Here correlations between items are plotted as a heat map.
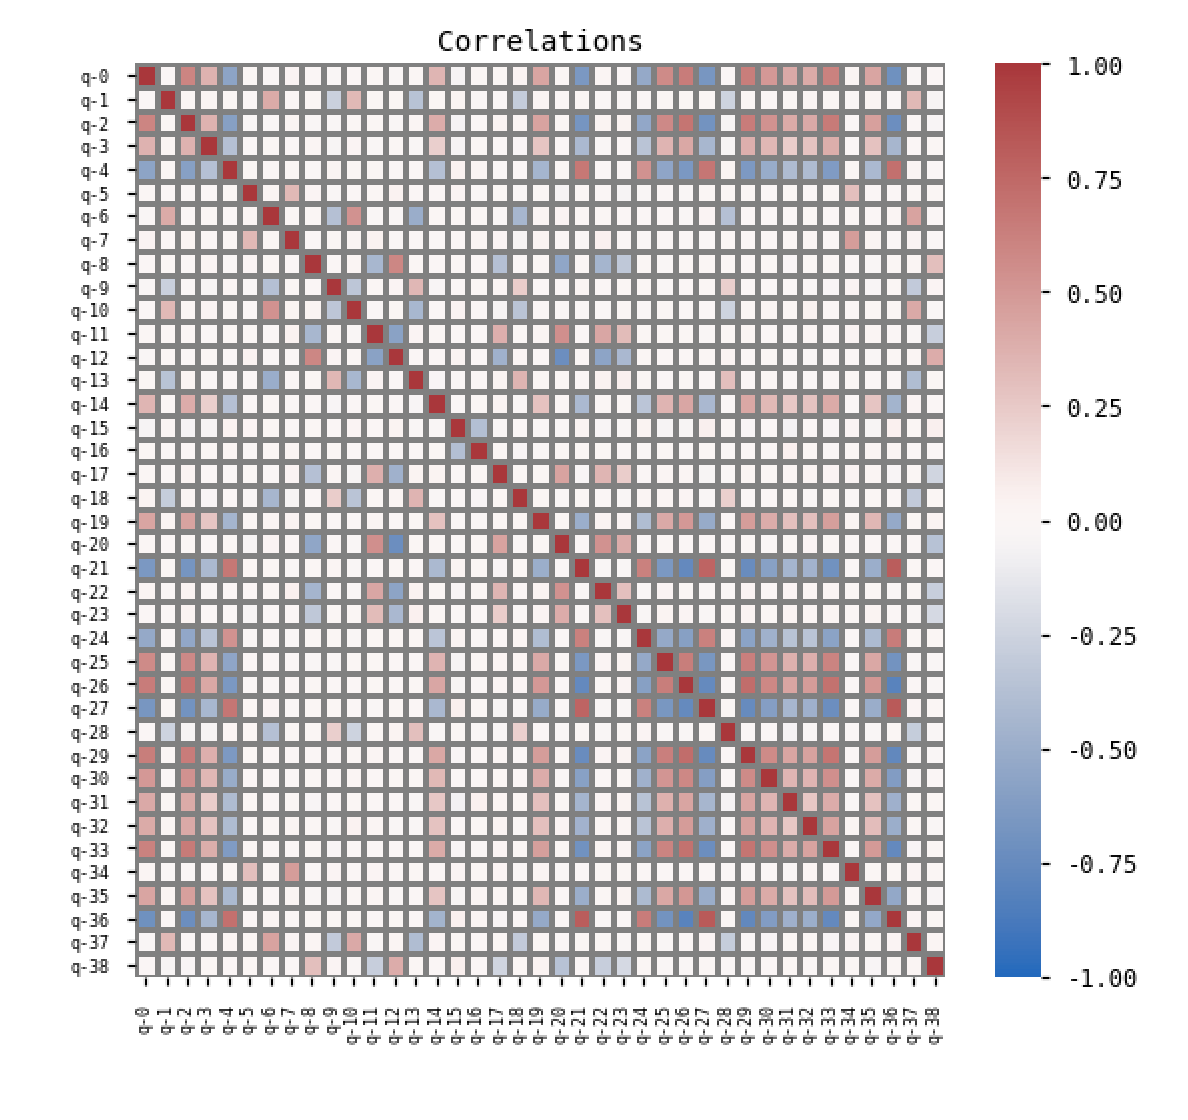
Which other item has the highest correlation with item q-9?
q-13
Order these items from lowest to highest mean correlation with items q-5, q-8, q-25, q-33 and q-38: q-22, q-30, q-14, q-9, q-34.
q-22, q-9, q-34, q-14, q-30
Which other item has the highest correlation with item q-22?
q-20
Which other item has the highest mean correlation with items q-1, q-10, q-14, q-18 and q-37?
q-6
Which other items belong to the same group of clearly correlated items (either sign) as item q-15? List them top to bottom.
q-16
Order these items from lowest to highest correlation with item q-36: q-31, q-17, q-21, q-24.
q-31, q-17, q-24, q-21
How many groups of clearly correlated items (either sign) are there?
5
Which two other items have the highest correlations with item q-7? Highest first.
q-34, q-5
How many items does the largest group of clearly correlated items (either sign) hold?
18
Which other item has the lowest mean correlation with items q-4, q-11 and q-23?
q-12
